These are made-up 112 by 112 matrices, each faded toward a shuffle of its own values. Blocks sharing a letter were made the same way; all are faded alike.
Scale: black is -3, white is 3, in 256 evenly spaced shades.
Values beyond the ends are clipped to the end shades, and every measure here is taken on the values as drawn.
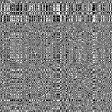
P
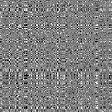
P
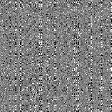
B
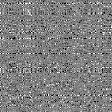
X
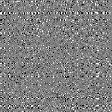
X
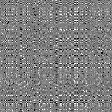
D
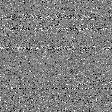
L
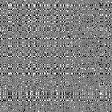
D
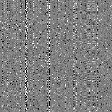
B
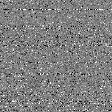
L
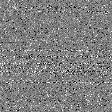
L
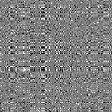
D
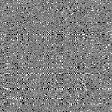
X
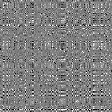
D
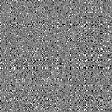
X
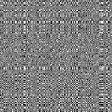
P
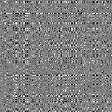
D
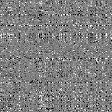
X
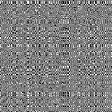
P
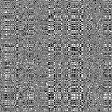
P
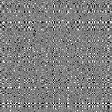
D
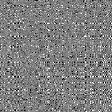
X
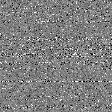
L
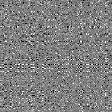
X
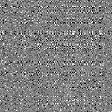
X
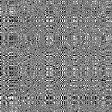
D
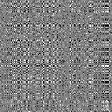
P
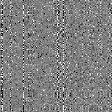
B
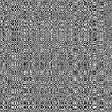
P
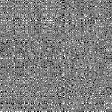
X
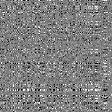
X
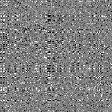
X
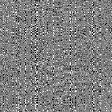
B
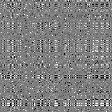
D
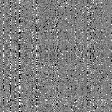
B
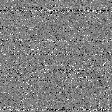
L
